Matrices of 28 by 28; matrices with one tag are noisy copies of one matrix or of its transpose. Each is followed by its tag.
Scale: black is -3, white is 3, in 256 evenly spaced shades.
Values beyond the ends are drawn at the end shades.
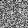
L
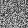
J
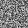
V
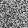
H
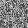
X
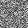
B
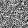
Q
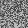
J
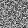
H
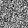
B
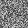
B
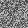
B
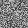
Q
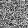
J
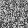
X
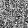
X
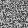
V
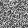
Q
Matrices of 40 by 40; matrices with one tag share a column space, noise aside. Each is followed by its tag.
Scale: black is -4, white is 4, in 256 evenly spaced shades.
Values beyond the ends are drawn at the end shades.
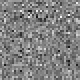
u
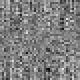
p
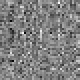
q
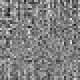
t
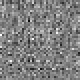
q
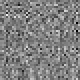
u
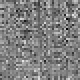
t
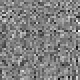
u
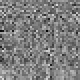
u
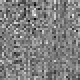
t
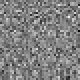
u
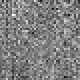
t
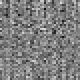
t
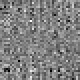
p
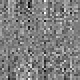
p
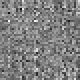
p
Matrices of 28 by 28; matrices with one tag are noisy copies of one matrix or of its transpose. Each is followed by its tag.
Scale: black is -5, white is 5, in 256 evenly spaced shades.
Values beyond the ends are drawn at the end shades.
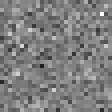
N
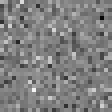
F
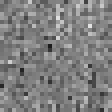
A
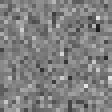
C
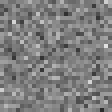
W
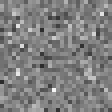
N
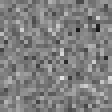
C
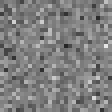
W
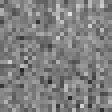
A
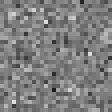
N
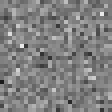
N
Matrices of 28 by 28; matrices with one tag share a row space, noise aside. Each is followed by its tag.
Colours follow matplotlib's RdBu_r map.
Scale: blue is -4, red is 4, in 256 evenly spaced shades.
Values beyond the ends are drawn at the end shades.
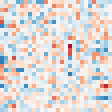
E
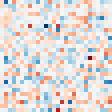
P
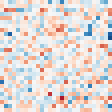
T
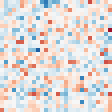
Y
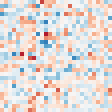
Y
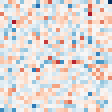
P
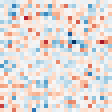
P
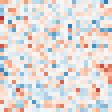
E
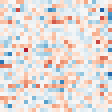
T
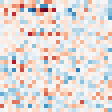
Y
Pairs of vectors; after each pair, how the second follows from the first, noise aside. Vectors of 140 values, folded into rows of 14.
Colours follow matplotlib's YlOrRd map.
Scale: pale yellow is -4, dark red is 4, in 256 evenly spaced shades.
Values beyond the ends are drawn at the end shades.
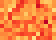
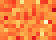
negated, partly zeroed.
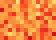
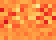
partly zeroed.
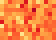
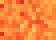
wrapped around, negated, shrunk.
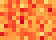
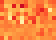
negated, partly zeroed.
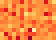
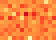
negated, partly zeroed.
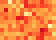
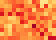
wrapped around, negated.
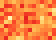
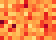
wrapped around, negated.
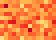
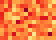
reversed.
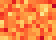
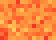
wrapped around, negated, shrunk.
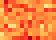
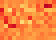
negated, partly zeroed.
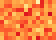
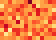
wrapped around, negated.
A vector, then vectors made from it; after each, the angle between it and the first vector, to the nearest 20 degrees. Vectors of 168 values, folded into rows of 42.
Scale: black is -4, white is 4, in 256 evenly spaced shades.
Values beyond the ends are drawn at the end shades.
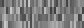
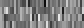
120 degrees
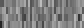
40 degrees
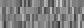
140 degrees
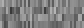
160 degrees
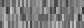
20 degrees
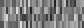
40 degrees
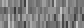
120 degrees
